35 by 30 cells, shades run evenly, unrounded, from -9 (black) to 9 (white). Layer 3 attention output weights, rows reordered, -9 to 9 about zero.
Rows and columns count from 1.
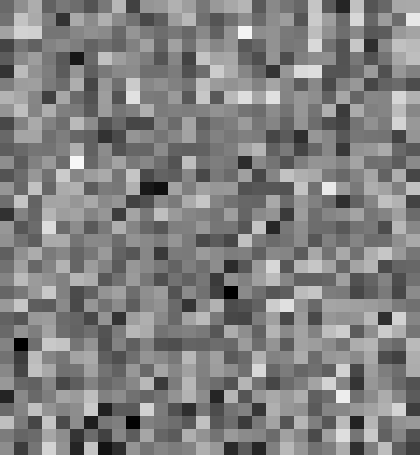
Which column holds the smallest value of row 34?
6
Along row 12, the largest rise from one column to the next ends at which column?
26
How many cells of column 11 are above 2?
7
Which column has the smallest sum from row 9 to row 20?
25
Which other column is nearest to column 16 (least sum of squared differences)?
13
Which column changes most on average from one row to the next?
18
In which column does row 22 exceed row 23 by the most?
17
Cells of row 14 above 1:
11
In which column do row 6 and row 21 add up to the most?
23
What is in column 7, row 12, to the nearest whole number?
-2
